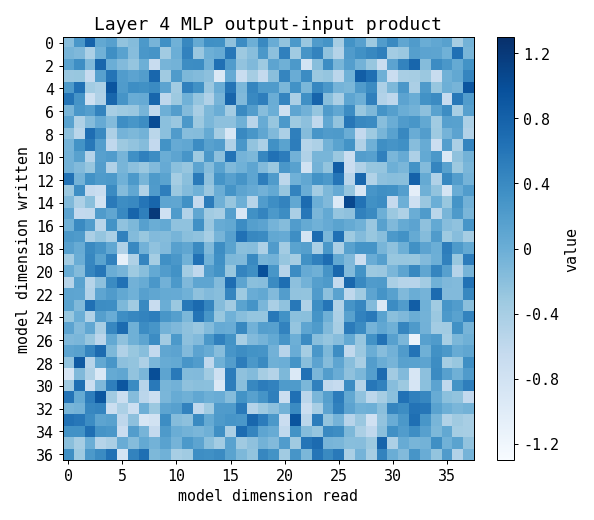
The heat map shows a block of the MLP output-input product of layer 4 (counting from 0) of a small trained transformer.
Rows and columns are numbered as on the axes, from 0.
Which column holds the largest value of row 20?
18
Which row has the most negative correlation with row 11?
14
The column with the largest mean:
4
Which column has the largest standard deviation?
8
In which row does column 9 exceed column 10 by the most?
13
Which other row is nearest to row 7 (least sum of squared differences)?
25
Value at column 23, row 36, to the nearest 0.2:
0.6
